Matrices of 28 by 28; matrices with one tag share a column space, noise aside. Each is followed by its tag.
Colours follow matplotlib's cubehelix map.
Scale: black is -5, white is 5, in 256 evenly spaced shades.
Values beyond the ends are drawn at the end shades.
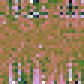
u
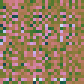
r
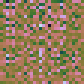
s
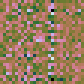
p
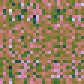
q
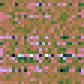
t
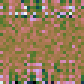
u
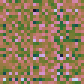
p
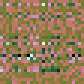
t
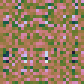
s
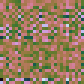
r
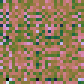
r
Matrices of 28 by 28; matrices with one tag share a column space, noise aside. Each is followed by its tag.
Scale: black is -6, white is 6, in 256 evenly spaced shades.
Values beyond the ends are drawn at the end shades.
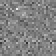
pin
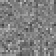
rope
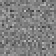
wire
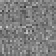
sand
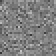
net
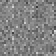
sand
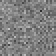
wire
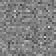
wire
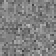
rope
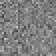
sand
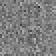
sand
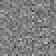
wire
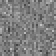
rope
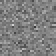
net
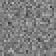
pin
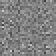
net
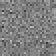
wire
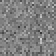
sand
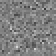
pin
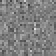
rope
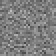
net
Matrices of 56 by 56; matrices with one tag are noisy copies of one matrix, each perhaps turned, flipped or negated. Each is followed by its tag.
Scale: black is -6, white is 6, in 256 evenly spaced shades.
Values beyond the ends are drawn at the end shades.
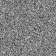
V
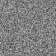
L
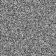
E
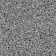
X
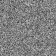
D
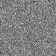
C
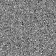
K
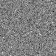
L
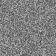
V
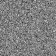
K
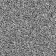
X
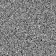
K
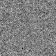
C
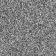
V
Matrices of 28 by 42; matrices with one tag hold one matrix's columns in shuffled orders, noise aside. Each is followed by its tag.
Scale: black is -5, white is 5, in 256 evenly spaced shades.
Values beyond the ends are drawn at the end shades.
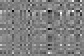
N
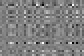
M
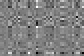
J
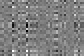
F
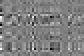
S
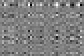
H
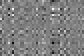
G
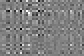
N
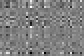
J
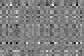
M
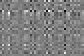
N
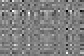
N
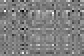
N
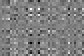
G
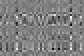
S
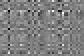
N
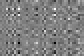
G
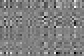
J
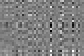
F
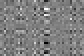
G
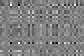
M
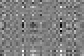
F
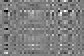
N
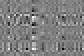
S
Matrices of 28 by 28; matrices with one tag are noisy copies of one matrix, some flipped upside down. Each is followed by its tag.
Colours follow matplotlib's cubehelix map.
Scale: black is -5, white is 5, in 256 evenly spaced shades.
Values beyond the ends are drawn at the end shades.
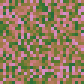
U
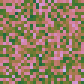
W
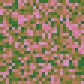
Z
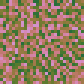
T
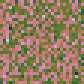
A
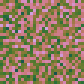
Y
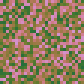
Y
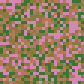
W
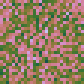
T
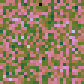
U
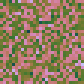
Z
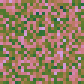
W
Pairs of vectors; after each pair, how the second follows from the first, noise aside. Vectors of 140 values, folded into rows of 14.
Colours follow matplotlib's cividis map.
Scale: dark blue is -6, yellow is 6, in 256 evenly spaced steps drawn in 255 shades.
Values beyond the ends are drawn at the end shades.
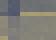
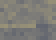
reversed, shrunk.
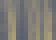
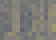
wrapped around, shrunk.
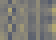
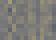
negated, shrunk.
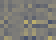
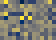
reversed, scaled up.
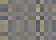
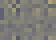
reversed, partly zeroed.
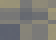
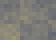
negated, shrunk.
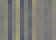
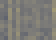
wrapped around, negated, shrunk.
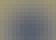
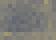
wrapped around, shrunk.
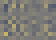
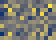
reversed, scaled up.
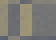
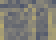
wrapped around.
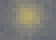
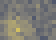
wrapped around.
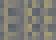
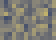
reversed, negated.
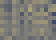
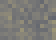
wrapped around, negated, shrunk.
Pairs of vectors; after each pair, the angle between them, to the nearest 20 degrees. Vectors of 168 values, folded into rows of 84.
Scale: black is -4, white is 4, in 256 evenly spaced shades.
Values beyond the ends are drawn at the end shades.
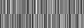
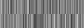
120 degrees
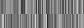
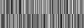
120 degrees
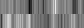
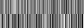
100 degrees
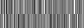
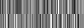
120 degrees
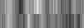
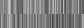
60 degrees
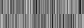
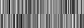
120 degrees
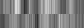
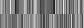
120 degrees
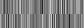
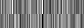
120 degrees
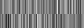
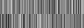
40 degrees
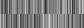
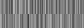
80 degrees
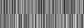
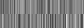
60 degrees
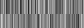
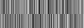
100 degrees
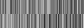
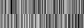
60 degrees
